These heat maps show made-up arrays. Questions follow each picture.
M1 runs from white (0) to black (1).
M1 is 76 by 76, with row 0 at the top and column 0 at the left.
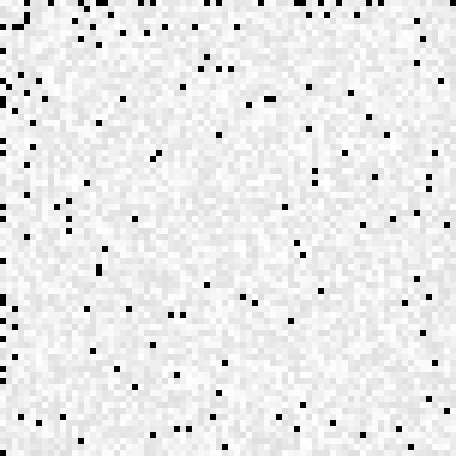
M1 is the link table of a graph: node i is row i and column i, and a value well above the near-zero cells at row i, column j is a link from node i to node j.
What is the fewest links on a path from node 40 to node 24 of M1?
6
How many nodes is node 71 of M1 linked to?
4
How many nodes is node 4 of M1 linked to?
7
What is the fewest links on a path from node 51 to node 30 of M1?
2
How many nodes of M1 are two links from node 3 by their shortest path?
9
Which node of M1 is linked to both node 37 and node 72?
node 60
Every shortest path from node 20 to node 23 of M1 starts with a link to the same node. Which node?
node 16
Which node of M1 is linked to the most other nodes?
node 0
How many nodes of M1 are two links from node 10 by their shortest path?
3
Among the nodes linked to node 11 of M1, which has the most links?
node 36
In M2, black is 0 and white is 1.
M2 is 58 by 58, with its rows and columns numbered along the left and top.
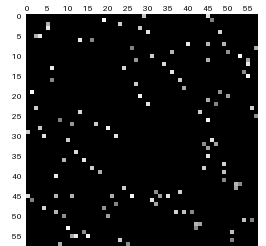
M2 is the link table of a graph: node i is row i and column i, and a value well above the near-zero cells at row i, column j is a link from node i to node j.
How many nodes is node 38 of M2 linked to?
2
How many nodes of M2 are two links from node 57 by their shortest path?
1
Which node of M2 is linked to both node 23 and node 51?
node 56
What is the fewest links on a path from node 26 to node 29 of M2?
3
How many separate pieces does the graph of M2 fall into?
3
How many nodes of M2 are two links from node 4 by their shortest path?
2
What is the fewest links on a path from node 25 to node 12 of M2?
7
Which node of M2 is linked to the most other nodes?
node 45
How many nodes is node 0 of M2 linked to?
2
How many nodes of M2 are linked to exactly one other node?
12
